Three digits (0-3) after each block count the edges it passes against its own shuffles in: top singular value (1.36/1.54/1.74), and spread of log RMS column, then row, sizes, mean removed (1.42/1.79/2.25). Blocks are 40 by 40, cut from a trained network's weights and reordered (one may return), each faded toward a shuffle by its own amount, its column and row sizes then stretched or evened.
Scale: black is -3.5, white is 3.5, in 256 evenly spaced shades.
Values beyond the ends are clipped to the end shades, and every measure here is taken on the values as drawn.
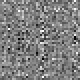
2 3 0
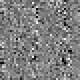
0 3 0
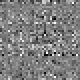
0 3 3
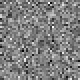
1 2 0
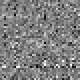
0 2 2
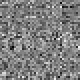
3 0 3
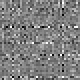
3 1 3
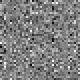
1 3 0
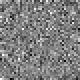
0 1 1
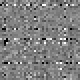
2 1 3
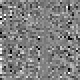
1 3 2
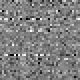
1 0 3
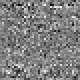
1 2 2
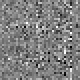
1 3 1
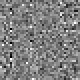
1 2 0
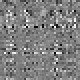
2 3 3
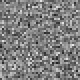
2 0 0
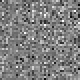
1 3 1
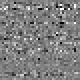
0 1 3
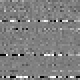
3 0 3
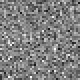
0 0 0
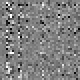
0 3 1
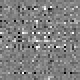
0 2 3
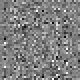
0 3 1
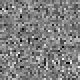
0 0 2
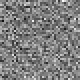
2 1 0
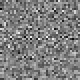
1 0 1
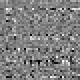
2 2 3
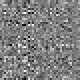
3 2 2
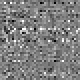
1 2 3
